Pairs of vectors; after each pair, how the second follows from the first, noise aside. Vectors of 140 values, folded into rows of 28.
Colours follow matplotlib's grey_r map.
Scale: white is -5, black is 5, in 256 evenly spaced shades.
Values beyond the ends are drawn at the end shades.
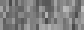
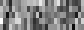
reversed, scaled up.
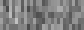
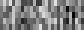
reversed, negated, scaled up.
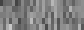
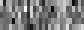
reversed, negated, scaled up.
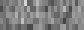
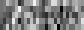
reversed, negated, scaled up.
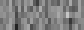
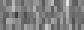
reversed, negated.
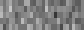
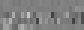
reversed, negated, partly zeroed.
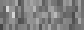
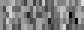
reversed, negated, scaled up.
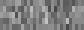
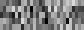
negated, scaled up.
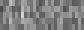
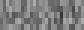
reversed, negated.
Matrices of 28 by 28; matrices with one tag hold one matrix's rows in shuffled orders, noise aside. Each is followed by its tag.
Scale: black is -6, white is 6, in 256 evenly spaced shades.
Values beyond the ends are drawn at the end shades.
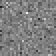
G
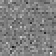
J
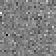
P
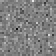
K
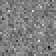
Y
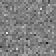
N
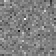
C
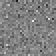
K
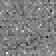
N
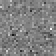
J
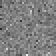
G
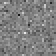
C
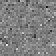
N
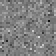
Y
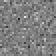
C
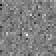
G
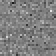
J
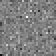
G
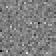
G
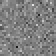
K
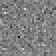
C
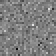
K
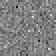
K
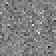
Y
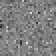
G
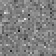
C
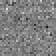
N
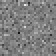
C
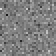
P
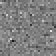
J
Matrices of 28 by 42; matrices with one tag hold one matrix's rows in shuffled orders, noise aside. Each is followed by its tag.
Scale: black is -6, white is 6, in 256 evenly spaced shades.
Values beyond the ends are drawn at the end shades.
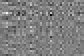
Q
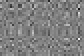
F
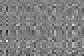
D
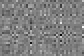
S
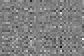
S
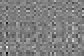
D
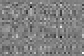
S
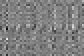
D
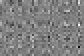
F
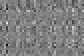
D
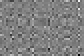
F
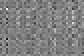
D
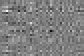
Q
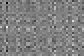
D
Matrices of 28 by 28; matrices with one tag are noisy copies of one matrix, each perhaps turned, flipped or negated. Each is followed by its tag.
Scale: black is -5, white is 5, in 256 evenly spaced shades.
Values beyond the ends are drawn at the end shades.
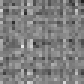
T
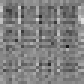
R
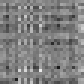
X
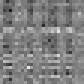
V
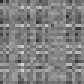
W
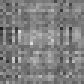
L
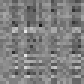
V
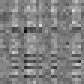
V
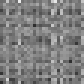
T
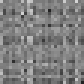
T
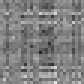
L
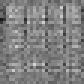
R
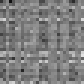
T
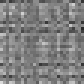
T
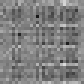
R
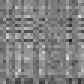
X
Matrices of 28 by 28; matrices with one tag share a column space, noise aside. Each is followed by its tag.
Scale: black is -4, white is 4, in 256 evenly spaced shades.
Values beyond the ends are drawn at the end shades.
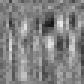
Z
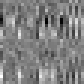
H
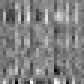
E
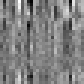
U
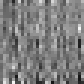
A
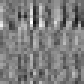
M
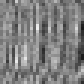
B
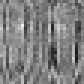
B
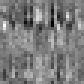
M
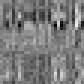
M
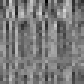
U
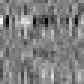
H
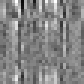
U
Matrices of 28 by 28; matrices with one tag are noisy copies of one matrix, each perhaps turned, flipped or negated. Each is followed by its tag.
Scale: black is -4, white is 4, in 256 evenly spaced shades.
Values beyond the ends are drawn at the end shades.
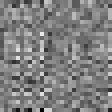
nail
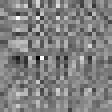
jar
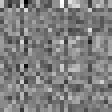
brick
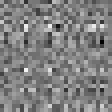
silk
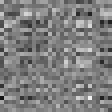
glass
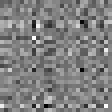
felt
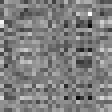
glass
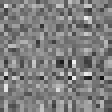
felt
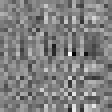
jar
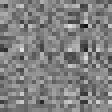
silk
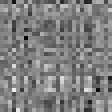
glass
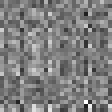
brick
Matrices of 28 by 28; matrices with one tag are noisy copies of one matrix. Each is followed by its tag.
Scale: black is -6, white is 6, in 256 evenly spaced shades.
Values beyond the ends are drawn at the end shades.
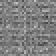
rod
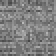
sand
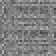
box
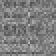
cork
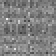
cork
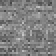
sand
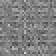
rod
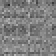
cork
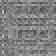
box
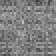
sand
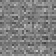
rod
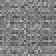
rod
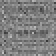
box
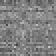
sand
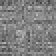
sand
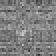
sand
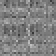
cork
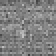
sand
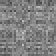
sand
